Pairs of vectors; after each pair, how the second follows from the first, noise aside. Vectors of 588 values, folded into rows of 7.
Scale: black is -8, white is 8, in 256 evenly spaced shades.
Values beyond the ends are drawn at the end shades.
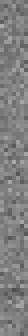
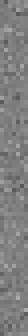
reversed, partly zeroed.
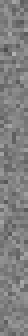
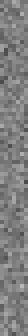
reversed, negated.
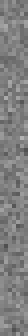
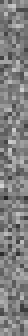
reversed, negated, scaled up.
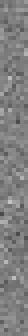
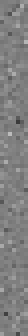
wrapped around, negated, partly zeroed.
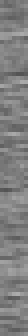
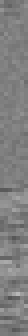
partly zeroed.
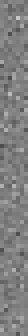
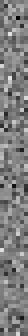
negated, scaled up.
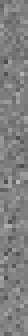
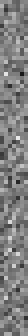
negated, scaled up.
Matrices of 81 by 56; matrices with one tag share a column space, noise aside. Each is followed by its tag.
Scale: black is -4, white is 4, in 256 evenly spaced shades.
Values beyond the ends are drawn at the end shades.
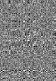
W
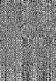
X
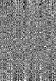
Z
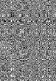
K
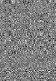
W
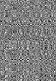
K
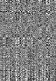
X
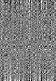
Z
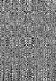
X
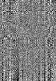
X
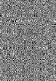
K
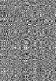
K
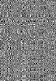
K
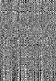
X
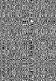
K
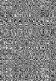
K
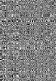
K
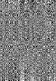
Z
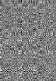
W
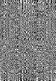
Z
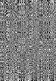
Z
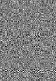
W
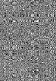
K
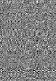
W
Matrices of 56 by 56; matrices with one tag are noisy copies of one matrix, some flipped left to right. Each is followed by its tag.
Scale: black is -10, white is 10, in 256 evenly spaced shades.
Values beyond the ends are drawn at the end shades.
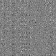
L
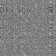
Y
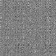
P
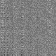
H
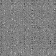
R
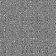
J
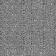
R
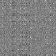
L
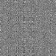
J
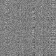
H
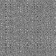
P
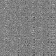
H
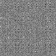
P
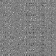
L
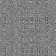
J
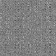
P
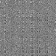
J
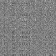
L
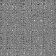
R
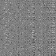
H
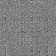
J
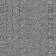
Y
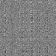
J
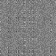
J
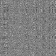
Y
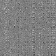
H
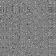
Y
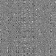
J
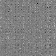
P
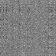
Y
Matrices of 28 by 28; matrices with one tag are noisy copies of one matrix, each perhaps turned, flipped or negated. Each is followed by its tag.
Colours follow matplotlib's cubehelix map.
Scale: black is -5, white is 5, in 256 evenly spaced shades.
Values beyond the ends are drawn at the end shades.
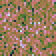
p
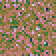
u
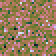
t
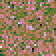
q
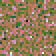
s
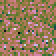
t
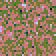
t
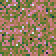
u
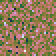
t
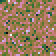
q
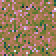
q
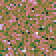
t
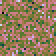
s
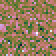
t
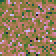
q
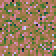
q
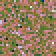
s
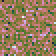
p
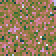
q
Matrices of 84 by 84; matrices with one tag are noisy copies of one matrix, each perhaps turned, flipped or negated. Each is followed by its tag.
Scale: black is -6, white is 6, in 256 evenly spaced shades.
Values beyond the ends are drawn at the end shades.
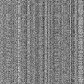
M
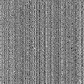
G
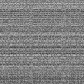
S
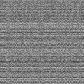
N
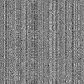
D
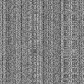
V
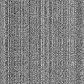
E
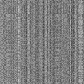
M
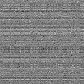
D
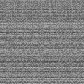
N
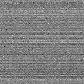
E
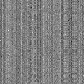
V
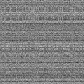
V
